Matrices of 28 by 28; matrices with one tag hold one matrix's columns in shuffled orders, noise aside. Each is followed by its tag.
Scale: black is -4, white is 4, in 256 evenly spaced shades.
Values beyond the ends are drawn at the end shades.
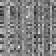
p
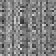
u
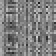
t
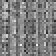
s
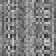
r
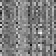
p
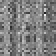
t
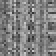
t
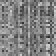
p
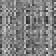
u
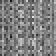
r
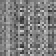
u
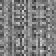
r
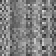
r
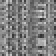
r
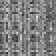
t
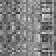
t
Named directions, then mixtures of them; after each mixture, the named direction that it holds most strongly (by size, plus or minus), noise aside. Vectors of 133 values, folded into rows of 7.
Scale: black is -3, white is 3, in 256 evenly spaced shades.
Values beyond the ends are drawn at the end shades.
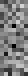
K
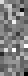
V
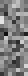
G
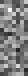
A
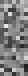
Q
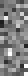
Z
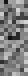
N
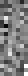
Z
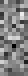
N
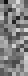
N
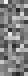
N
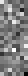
V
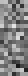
K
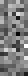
V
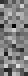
K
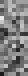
G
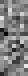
G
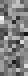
G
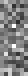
K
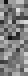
N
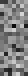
K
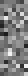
Z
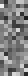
Z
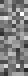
A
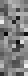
G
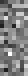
Z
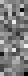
V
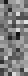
N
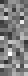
Z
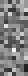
Q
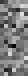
K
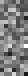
Q
